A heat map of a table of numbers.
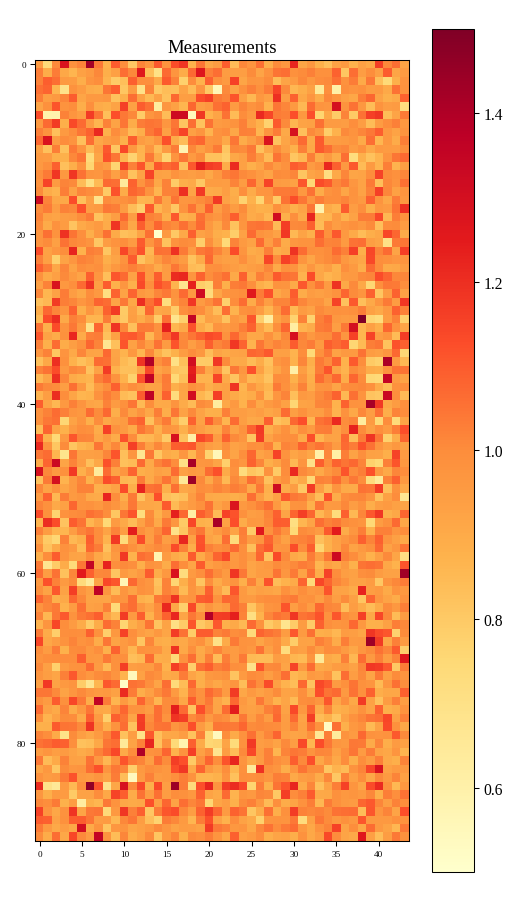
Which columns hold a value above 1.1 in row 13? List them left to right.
2, 4, 13, 40
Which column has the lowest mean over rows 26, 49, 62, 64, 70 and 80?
17
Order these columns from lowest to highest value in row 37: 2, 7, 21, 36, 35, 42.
36, 42, 7, 35, 21, 2
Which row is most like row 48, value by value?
16
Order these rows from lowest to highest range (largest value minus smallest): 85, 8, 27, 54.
8, 27, 54, 85
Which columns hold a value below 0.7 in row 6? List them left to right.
1, 2, 18
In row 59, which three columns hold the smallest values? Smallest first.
1, 4, 2
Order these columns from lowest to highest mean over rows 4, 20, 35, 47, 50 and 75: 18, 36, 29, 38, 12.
36, 29, 38, 12, 18
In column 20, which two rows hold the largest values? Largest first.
65, 85
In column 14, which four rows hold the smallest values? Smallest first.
20, 58, 5, 1
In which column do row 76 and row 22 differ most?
4
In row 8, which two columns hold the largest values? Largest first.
30, 7
